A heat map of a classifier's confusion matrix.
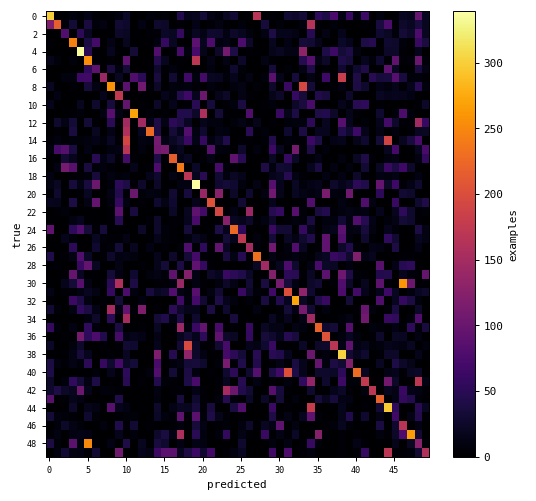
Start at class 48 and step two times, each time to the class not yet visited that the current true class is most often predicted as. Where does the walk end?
19
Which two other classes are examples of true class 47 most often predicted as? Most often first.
17, 35
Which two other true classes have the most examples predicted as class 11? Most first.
20, 7
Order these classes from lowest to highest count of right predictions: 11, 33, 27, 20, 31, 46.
33, 20, 46, 31, 27, 11
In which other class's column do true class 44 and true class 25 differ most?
34
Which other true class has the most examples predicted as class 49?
29
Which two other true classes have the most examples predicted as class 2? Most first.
17, 15
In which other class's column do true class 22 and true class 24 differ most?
26
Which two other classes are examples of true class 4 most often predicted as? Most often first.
33, 23
